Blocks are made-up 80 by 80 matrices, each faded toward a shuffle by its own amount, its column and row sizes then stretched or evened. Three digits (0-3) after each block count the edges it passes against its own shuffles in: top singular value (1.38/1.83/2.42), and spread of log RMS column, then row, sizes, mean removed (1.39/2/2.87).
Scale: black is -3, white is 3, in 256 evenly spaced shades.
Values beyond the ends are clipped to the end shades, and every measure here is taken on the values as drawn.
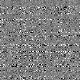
0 2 3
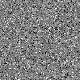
1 0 0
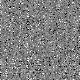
1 2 0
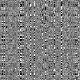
3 3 1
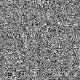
1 1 1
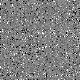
0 2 2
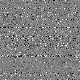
0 0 3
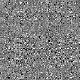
2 2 2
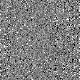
1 2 1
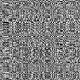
3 0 3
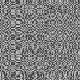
3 2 0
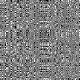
3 3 1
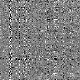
2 3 2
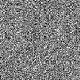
2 1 0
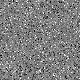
1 0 0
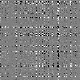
3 3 3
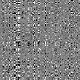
3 3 2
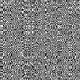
3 2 0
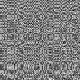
3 0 0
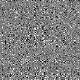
2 2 2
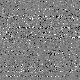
0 0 3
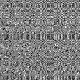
3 1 1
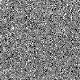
1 2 0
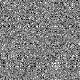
2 0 2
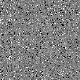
1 2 2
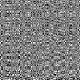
3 2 2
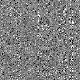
2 2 0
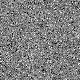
0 0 0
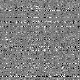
1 2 3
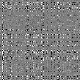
3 3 3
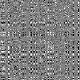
3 3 2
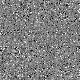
0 0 1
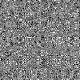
2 0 2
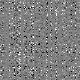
1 3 2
